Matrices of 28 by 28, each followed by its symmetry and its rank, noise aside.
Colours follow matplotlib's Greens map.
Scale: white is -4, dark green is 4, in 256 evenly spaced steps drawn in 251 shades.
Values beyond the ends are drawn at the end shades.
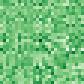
no symmetry, rank four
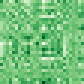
no symmetry, rank four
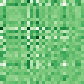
symmetric, rank two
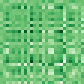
symmetric, rank two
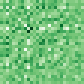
symmetric, rank four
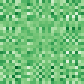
antisymmetric, rank two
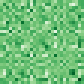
symmetric, rank four
